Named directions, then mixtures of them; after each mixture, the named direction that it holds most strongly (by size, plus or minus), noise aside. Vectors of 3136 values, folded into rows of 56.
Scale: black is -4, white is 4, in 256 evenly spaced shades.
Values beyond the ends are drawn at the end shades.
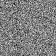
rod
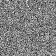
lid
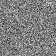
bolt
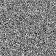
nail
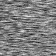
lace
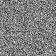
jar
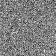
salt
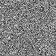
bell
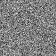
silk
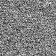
bolt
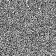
lid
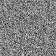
nail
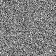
jar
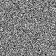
bell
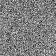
salt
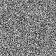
nail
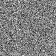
rod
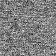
salt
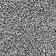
bell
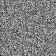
nail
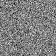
rod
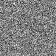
rod
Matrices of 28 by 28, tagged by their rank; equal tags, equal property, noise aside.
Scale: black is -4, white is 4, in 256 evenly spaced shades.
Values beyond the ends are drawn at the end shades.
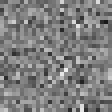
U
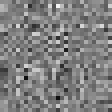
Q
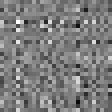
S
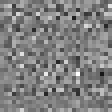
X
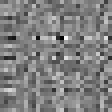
S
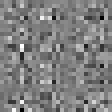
S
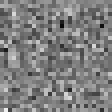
U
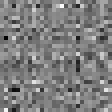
Q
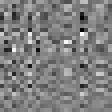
S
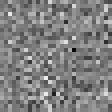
X
